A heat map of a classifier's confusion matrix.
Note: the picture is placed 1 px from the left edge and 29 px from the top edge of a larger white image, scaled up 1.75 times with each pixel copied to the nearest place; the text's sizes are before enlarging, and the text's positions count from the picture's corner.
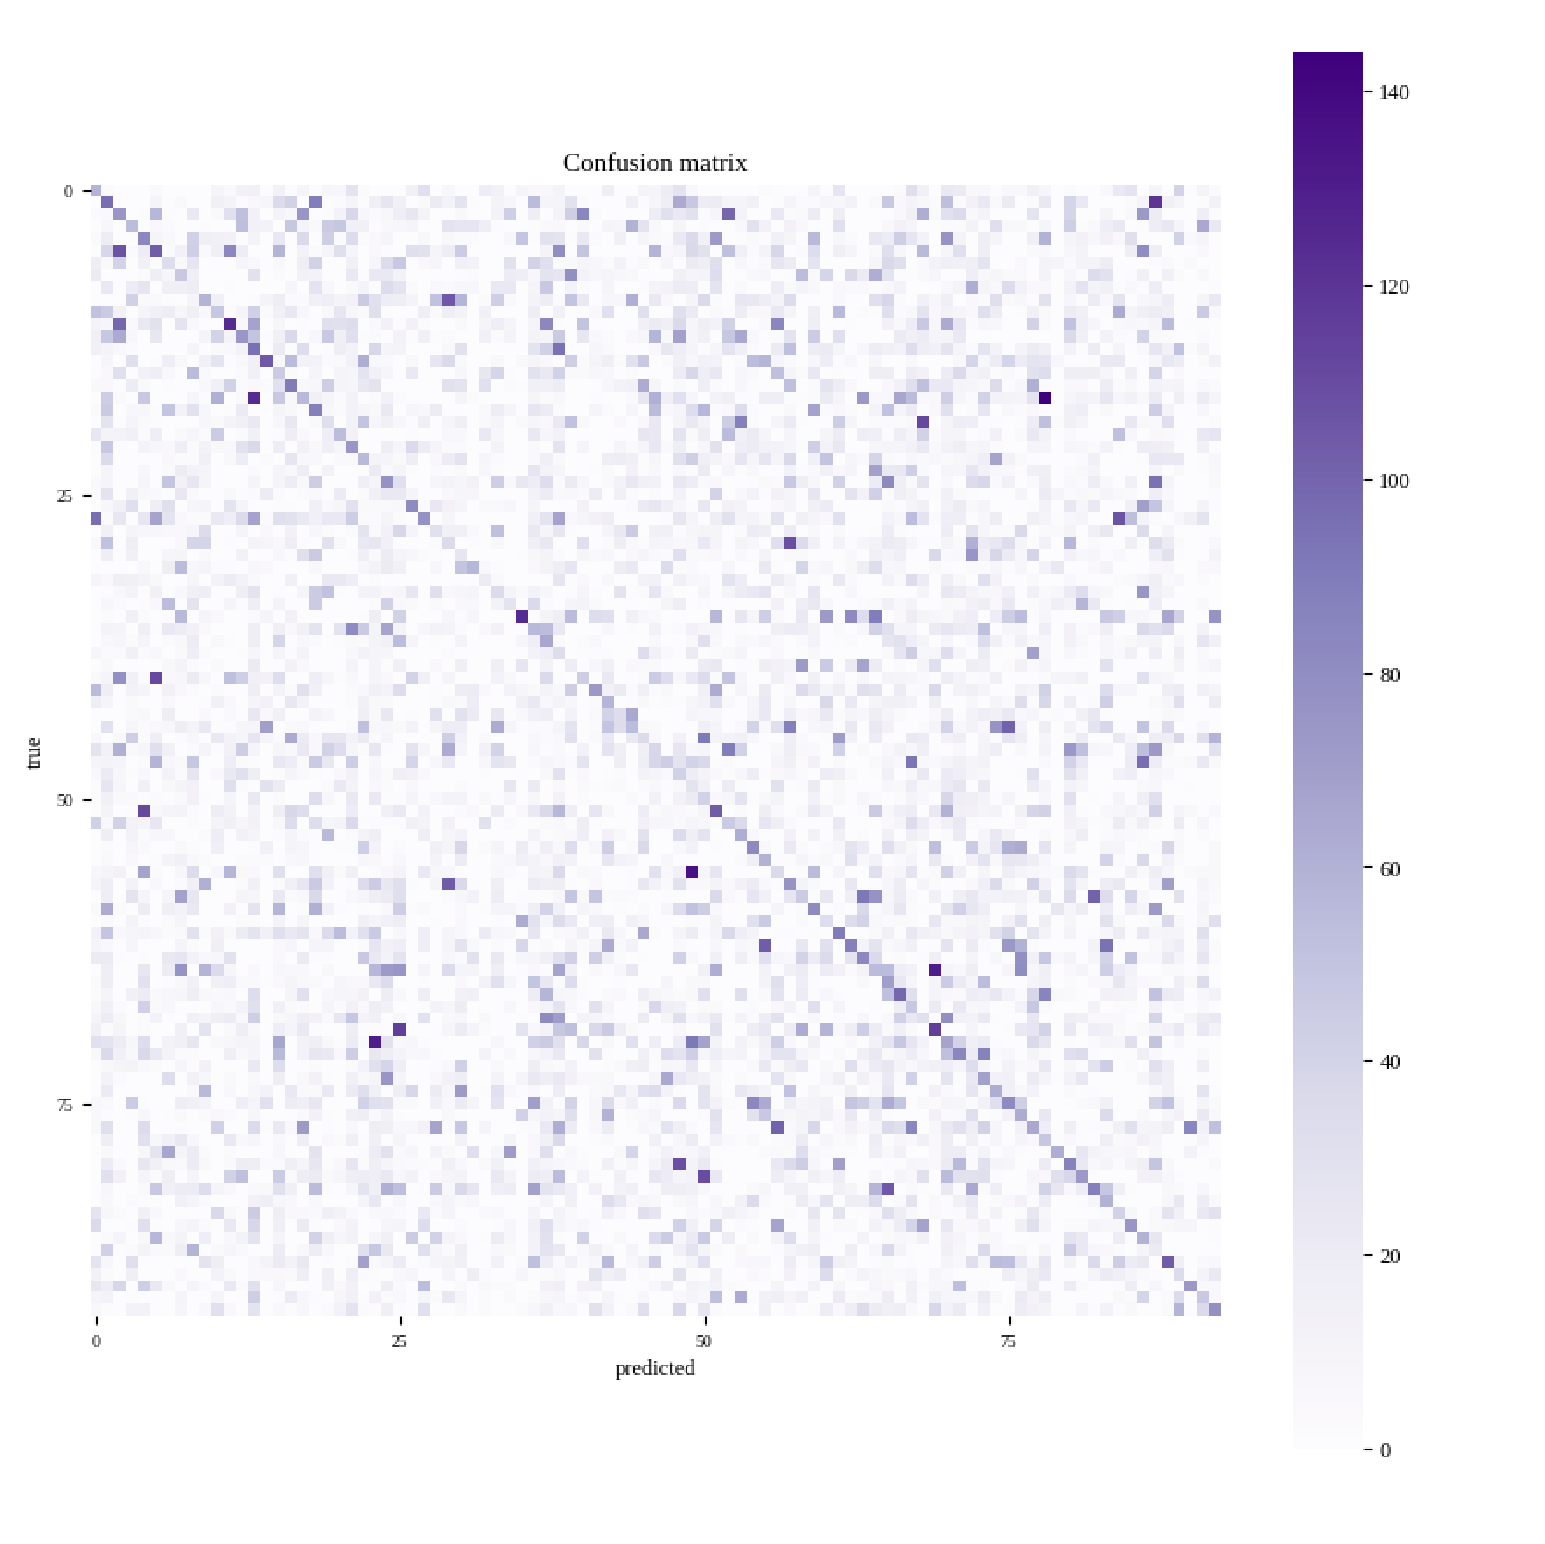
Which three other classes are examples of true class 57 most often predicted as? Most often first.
29, 88, 9
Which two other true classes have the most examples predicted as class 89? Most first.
92, 13
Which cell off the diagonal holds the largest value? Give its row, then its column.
17, 78
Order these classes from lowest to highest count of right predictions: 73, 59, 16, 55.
55, 73, 59, 16
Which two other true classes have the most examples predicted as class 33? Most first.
44, 28
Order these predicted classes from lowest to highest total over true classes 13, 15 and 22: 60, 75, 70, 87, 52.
75, 52, 70, 60, 87
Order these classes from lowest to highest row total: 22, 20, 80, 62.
20, 22, 62, 80
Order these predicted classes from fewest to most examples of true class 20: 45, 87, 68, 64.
87, 64, 45, 68
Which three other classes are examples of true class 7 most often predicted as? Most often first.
39, 64, 58
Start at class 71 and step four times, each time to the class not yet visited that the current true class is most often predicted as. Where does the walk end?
8
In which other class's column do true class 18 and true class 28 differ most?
59
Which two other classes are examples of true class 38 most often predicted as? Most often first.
77, 67
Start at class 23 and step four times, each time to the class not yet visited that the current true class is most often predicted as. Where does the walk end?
51
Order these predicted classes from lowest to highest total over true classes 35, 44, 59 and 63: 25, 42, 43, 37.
43, 37, 42, 25
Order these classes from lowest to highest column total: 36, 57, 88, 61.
61, 88, 57, 36
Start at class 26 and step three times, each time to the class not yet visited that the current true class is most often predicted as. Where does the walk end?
2
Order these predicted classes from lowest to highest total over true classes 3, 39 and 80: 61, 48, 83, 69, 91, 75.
75, 69, 83, 91, 61, 48
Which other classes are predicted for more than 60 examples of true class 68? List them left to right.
37, 38, 70
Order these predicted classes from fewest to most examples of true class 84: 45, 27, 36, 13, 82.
82, 36, 27, 45, 13
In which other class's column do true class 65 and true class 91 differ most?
53
